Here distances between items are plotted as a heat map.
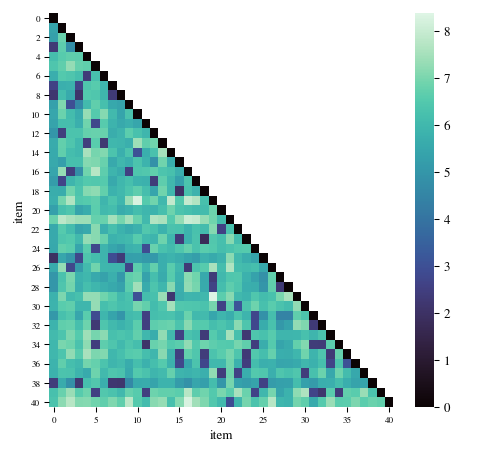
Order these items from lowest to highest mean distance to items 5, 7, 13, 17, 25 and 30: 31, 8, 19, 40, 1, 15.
8, 31, 1, 15, 19, 40
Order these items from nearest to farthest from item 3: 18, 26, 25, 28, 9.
25, 9, 26, 28, 18
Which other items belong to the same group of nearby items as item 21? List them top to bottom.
40
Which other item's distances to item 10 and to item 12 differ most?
1
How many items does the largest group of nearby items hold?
7
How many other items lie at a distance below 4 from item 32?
6
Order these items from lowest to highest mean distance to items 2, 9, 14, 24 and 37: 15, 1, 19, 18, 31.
31, 15, 18, 1, 19
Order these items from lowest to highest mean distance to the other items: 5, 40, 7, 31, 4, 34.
31, 7, 34, 5, 4, 40
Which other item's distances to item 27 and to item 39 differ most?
19
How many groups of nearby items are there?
10
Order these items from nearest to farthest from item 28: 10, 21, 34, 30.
34, 30, 21, 10
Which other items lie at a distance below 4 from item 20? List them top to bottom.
22, 30, 37
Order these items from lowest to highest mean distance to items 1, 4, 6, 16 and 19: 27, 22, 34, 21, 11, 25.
27, 25, 22, 11, 34, 21
